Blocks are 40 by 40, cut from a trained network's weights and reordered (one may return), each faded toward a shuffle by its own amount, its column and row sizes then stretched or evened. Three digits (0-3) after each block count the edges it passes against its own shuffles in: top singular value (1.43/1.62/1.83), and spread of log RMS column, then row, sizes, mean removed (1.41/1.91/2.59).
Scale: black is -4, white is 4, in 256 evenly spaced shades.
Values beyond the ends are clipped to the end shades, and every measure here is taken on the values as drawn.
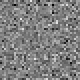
1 1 1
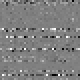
1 0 3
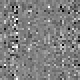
1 3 1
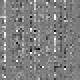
2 3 1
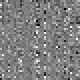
0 3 0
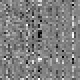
3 3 1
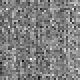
1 0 1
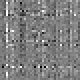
3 2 2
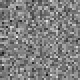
2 1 0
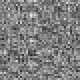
2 1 0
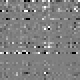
1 1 3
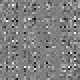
0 3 2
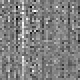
3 2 1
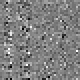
0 2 0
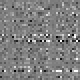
1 2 3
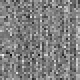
2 0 1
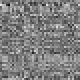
3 0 2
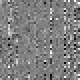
2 3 0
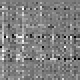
3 1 3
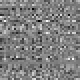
2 1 3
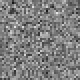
1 1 0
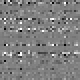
1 1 3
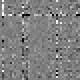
2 2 1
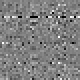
2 0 2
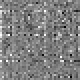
2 1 2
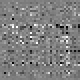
2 2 3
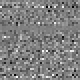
1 1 3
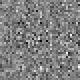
2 2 1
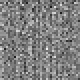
1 0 0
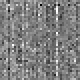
3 2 1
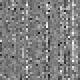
2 3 0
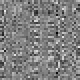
3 3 0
